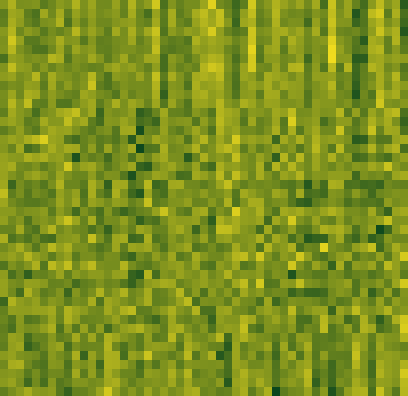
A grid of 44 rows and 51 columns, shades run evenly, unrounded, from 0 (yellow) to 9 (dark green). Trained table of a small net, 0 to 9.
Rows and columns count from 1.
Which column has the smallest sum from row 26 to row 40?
51
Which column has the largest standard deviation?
42
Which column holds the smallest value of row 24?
30
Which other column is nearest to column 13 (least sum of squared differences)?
23
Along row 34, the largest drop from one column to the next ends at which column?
2
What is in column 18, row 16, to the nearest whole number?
4
